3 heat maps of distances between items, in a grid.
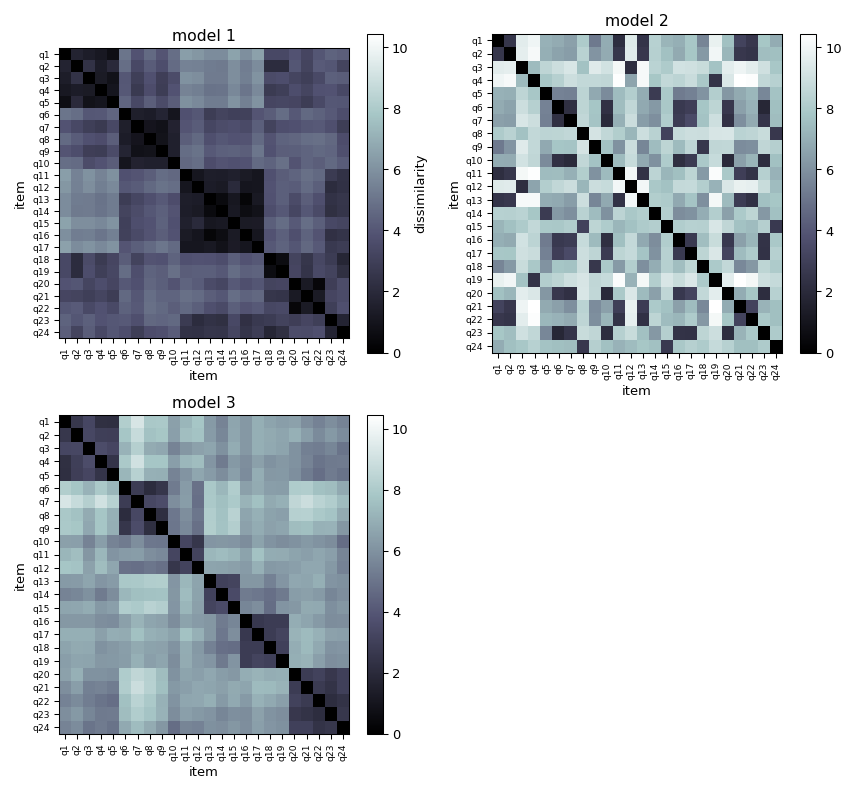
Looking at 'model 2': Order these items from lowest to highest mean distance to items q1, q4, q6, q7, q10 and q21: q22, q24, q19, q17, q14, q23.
q23, q17, q22, q14, q24, q19
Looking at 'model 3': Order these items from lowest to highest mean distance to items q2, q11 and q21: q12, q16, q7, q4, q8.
q4, q12, q16, q8, q7
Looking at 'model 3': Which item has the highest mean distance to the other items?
q7
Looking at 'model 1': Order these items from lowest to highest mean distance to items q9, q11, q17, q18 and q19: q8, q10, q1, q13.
q13, q8, q10, q1
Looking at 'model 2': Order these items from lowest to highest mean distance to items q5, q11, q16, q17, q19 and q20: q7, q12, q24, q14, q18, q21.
q7, q14, q21, q18, q24, q12
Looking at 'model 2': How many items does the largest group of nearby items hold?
7
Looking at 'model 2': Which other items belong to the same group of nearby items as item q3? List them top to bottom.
q12
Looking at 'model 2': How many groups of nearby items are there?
7
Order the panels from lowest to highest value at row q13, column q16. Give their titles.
model 1, model 3, model 2
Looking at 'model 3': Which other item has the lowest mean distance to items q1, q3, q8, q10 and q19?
q5
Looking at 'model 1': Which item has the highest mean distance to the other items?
q1
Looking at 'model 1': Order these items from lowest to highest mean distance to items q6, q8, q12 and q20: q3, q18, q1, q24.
q24, q18, q3, q1
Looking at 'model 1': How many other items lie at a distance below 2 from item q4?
4
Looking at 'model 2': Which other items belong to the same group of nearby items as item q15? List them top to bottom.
q8, q24
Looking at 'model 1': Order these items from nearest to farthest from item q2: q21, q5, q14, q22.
q5, q21, q22, q14
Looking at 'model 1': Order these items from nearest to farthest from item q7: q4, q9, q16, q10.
q9, q10, q4, q16
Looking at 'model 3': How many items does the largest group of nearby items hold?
5
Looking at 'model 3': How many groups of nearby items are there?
6
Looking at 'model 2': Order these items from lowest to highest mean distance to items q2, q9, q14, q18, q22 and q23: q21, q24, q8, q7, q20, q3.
q21, q7, q20, q24, q8, q3
